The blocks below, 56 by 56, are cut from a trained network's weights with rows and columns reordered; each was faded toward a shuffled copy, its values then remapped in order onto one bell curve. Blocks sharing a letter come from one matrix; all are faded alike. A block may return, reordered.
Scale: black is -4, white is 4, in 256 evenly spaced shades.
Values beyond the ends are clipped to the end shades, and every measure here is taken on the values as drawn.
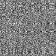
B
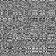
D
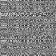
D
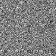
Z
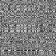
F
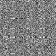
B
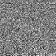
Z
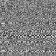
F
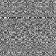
F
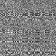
D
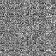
B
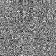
Z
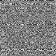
D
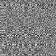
D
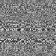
D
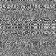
D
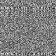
B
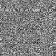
Z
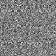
Z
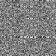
B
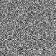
Z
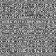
D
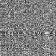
B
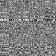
F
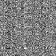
B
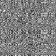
B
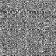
B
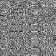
B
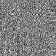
Z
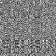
B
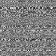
D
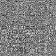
Z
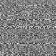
D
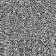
Z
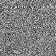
Z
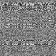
D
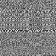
F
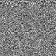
Z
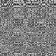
F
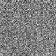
Z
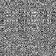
B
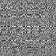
F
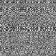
D
